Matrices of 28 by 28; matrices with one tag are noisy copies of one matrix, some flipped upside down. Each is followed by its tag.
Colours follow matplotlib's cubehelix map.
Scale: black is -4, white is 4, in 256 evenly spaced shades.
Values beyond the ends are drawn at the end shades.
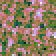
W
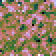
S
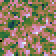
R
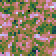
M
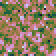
S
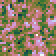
W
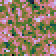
M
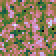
W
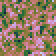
W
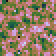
R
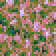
R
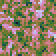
W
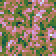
W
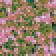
M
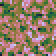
S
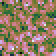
S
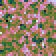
S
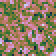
S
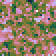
M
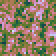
W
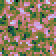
R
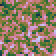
S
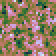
W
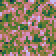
S
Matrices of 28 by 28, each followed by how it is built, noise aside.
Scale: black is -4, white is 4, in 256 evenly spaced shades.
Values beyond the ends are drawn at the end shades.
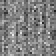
blocks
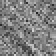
Toeplitz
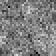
smooth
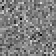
block diagonal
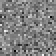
uneven rows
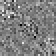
block diagonal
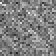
Toeplitz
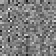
low rank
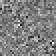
block diagonal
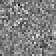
block diagonal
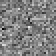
low rank
